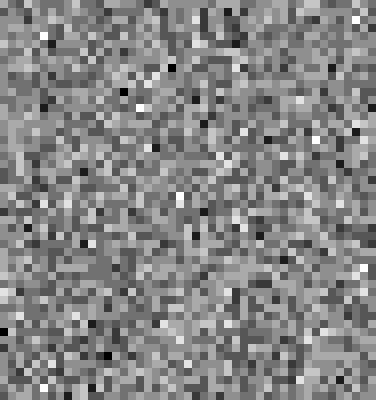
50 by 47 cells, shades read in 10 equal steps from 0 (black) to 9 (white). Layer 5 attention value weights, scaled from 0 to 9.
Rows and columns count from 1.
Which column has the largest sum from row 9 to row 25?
38
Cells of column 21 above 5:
16
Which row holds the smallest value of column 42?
9
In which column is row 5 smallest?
31
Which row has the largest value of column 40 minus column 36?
18
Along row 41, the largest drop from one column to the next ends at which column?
12
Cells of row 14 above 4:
26
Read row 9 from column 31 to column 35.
2 4 5 3 5
